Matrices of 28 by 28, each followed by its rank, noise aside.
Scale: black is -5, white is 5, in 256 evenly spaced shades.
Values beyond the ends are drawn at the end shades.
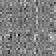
four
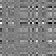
one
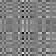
one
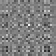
two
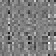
two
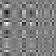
one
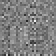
four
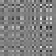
one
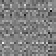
three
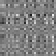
two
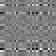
one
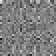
four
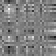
two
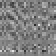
three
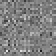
four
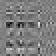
two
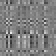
one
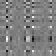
one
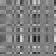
one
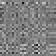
three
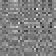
three
